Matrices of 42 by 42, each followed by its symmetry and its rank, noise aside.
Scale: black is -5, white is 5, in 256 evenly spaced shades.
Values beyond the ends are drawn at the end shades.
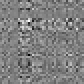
no symmetry, rank three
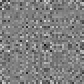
symmetric, rank four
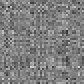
antisymmetric, rank four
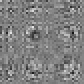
symmetric, rank three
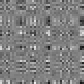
no symmetry, rank two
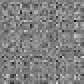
no symmetry, rank four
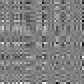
antisymmetric, rank two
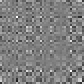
symmetric, rank two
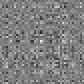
no symmetry, rank three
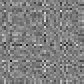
antisymmetric, rank four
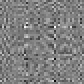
no symmetry, rank four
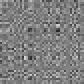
symmetric, rank four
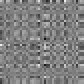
no symmetry, rank two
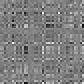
symmetric, rank two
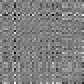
symmetric, rank two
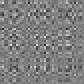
symmetric, rank two
